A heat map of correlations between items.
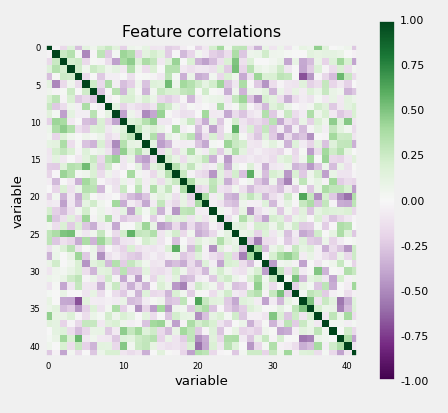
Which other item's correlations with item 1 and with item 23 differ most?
5
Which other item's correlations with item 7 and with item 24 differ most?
28
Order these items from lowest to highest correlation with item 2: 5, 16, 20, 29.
20, 5, 29, 16
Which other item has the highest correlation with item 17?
27
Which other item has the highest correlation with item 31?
33
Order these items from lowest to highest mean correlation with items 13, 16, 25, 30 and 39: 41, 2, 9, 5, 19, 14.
9, 41, 5, 19, 14, 2
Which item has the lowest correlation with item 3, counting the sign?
34
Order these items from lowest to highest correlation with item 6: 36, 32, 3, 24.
24, 32, 36, 3
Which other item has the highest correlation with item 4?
39
